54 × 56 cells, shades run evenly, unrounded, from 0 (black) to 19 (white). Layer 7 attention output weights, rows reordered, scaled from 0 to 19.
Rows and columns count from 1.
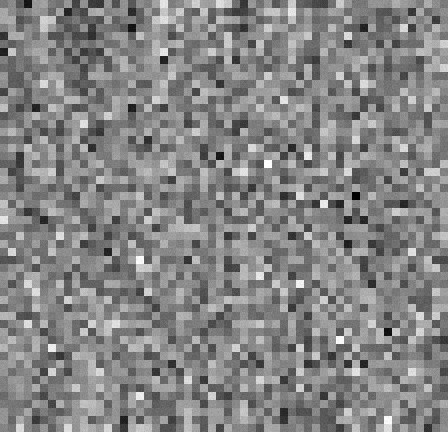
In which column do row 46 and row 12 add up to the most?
27
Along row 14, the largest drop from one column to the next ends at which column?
17
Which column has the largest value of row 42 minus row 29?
48
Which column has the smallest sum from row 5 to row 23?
40
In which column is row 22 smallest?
51
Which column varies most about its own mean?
44
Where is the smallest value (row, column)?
25, 45
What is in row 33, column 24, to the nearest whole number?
4
